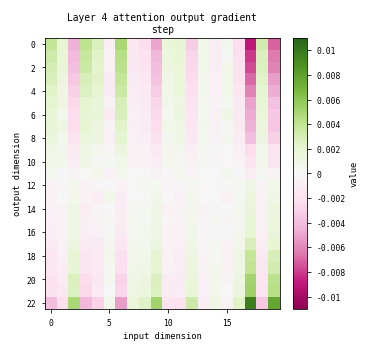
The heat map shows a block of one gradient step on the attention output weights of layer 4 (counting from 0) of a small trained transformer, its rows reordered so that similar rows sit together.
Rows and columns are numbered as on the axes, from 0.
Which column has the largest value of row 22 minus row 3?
17
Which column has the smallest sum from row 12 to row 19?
6
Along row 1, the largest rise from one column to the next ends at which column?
18
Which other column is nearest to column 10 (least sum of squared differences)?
1
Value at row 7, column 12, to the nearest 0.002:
-0.002
